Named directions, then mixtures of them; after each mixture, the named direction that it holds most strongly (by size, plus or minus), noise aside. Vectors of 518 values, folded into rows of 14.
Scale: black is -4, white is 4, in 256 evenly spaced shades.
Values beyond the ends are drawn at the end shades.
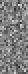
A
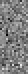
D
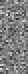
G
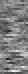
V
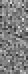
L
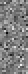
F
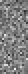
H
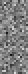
F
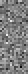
D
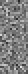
G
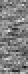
V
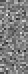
G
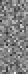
A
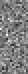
D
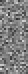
G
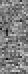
D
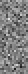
H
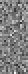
A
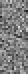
L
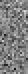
H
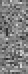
D
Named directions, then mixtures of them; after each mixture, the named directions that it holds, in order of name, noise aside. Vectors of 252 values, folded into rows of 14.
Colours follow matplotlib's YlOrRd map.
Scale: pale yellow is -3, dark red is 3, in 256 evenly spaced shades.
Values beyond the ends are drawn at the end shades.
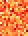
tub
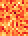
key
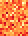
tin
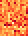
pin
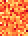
tub.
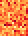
pin.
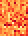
pin.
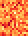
key.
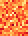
key, tin.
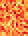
key.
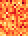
key, tin.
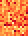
pin.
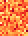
tub.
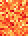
tin, tub.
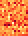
key, pin.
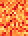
key, tin.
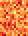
key, tin.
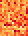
pin.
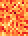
key.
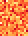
tub.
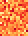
tub.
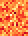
key, tin.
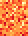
tin.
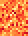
key, tin.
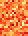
key, tin.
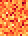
tin.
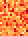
pin, tub.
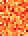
tub.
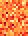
tin.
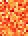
tin, tub.
